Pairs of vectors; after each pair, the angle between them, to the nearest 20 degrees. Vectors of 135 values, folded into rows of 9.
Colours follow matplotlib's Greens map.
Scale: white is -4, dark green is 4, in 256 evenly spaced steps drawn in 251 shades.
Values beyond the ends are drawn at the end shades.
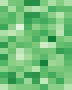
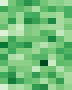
40 degrees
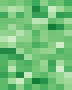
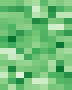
160 degrees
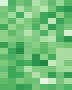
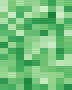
60 degrees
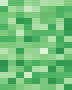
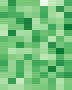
60 degrees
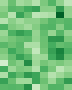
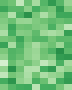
60 degrees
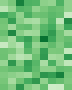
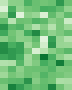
100 degrees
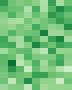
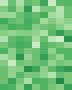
140 degrees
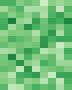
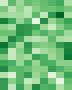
80 degrees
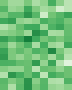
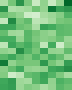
100 degrees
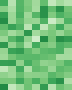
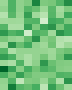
140 degrees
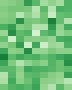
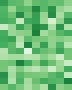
140 degrees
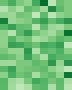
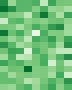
120 degrees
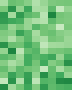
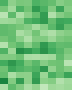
140 degrees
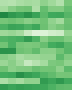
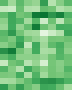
60 degrees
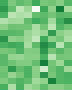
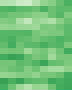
80 degrees
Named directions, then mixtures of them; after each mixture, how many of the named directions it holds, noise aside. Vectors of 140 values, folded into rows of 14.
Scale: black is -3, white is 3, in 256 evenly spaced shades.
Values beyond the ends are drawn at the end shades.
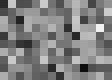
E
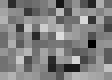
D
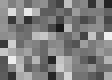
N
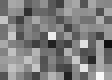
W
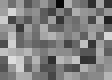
three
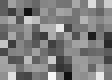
two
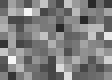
two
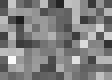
three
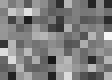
one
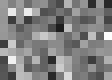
one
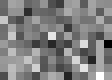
one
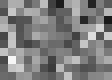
three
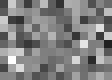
three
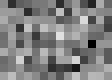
one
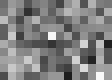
one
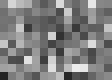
three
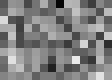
four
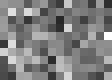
one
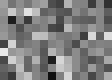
one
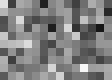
one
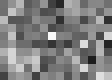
two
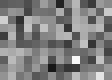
three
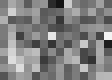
two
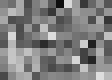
three
